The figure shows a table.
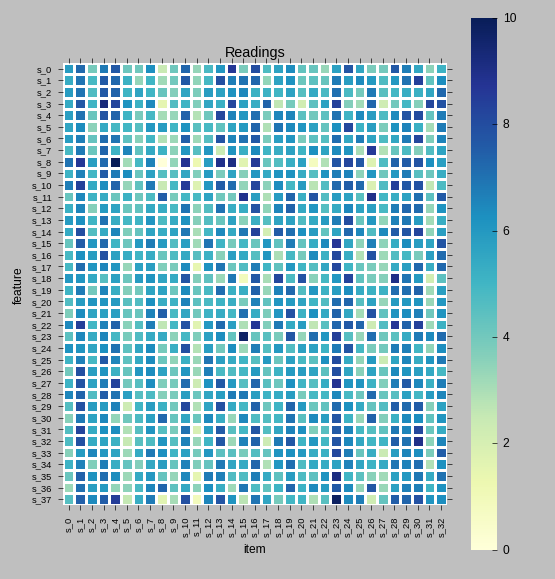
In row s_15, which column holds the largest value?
s_23
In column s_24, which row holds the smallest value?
s_3
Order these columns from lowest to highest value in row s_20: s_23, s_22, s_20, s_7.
s_22, s_20, s_7, s_23
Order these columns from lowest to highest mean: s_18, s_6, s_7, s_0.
s_6, s_0, s_18, s_7
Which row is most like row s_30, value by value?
s_36
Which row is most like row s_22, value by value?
s_10
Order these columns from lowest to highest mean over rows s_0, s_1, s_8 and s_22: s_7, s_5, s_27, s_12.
s_5, s_27, s_12, s_7
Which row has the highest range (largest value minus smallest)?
s_8
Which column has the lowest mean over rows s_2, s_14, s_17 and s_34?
s_11
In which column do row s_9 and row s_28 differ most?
s_15
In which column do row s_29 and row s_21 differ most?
s_26
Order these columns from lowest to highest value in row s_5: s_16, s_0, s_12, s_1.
s_12, s_0, s_1, s_16
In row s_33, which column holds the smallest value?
s_27
